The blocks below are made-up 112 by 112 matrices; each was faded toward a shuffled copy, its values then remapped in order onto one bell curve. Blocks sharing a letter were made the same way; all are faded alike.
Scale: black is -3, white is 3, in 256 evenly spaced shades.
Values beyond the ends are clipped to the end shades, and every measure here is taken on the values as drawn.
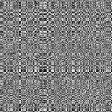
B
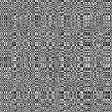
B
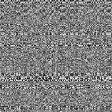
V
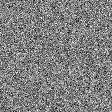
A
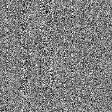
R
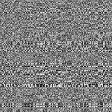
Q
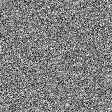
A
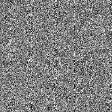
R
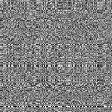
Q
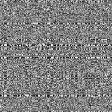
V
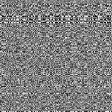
Q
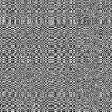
B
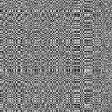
B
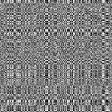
B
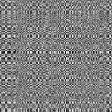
B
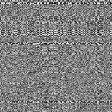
Q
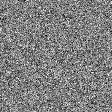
A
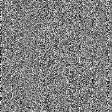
R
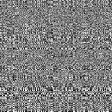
Q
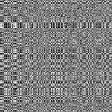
B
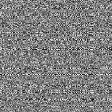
V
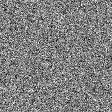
A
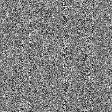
R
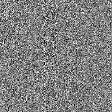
R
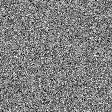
A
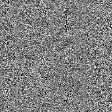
R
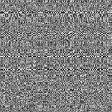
Q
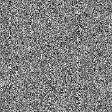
R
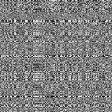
Q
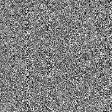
R
